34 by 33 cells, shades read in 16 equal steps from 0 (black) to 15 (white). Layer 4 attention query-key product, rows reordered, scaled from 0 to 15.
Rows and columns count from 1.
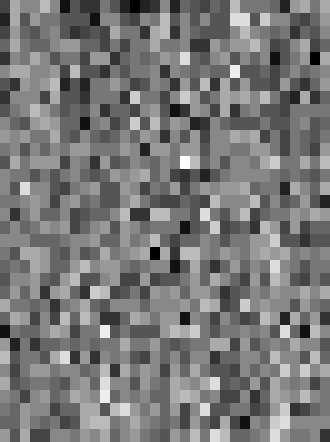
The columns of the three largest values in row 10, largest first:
14, 16, 5
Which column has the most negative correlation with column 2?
13
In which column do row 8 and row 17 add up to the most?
25
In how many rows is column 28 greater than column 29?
20
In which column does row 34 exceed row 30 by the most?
23
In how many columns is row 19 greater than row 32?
14
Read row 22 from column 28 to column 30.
11 9 5
